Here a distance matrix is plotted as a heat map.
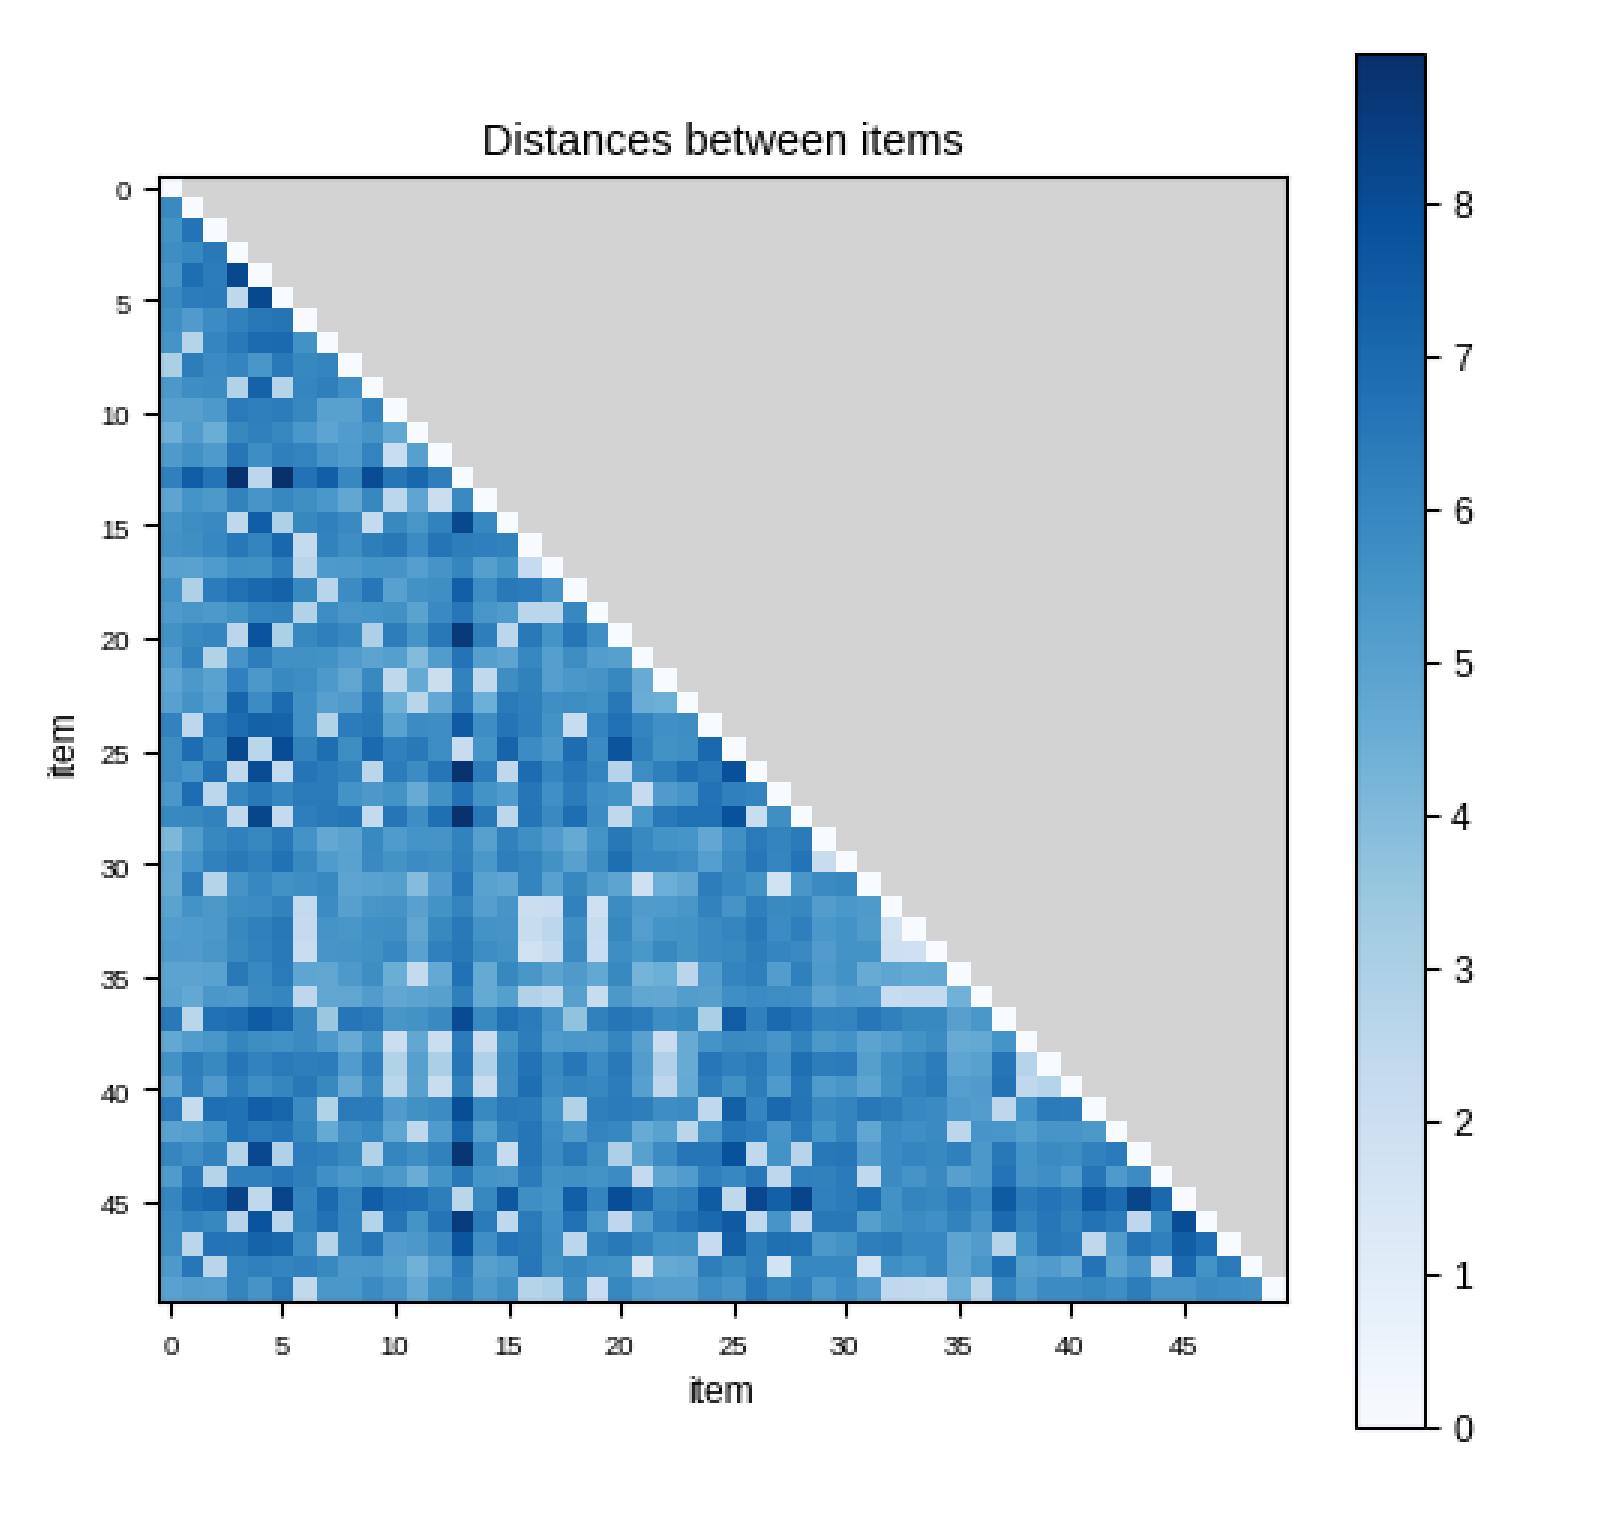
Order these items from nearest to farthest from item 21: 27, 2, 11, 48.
48, 27, 2, 11
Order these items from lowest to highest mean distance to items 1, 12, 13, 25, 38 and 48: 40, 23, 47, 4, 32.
40, 4, 23, 32, 47
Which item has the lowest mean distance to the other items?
36
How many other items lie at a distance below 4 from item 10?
6
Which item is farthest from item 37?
13
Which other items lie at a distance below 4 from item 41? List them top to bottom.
1, 7, 18, 24, 37, 47
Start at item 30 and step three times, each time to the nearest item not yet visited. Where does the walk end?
8
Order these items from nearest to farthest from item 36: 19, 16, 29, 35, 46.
19, 16, 35, 29, 46
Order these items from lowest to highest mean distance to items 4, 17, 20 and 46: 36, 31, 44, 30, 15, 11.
15, 36, 31, 11, 44, 30
